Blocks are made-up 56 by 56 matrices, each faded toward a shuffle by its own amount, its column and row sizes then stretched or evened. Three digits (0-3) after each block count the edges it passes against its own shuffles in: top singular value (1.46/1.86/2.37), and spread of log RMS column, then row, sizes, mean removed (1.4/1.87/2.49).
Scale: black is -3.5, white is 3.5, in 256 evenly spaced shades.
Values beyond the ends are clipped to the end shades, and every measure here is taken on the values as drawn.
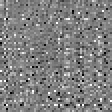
2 1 2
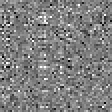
2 1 1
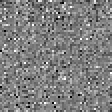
0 2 2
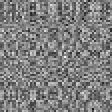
3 1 2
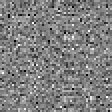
2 1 0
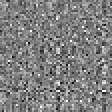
2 1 1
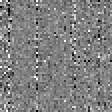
1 3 0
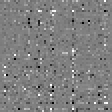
1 2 2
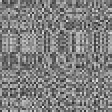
3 1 1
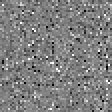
0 2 0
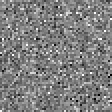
0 0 1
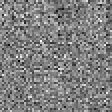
2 0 1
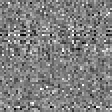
2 0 2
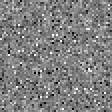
0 0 0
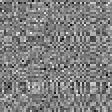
3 0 2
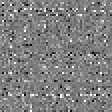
1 1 3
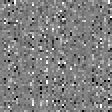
0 3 0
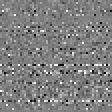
2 0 3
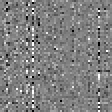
2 3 0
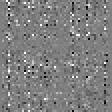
1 3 2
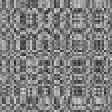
3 3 1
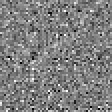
1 1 1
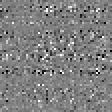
0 2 3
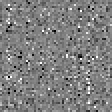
1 2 1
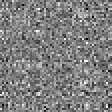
2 1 2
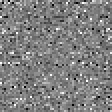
0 0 2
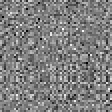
3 1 1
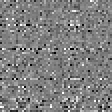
2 1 3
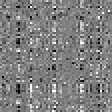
3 3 2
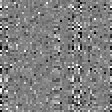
3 3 1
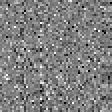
2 1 0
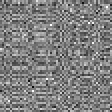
3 0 1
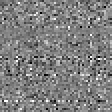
2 1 3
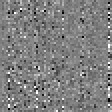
1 3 1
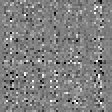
1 3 2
